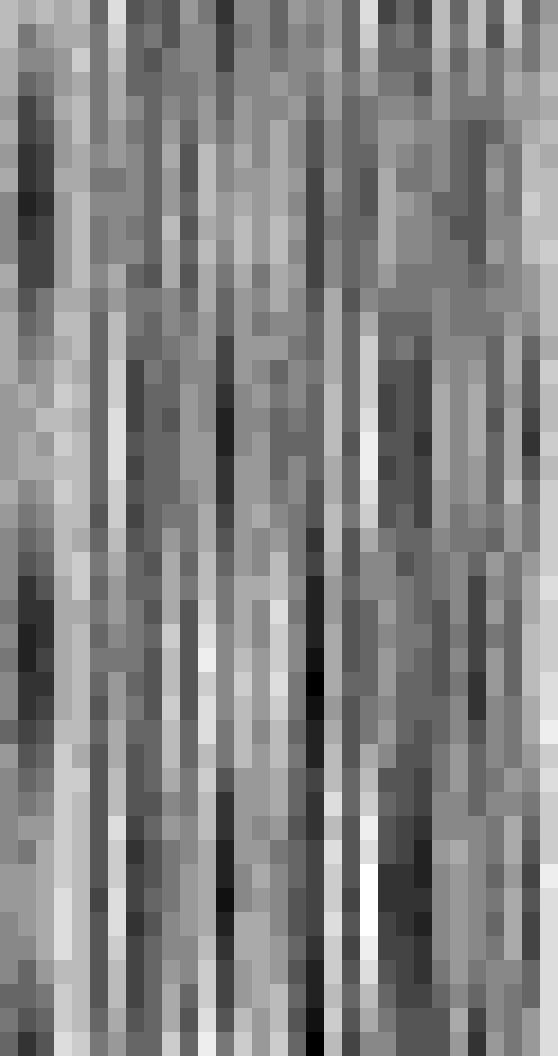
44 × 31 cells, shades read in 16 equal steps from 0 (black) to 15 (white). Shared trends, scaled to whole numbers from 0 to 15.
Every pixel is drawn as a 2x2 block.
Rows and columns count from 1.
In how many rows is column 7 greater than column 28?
36
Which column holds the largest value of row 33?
31
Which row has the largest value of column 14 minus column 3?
29
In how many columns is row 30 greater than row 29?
9
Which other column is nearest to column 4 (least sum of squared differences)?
19
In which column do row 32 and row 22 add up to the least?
18
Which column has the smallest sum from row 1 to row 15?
2
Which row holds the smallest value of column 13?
38
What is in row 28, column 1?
7
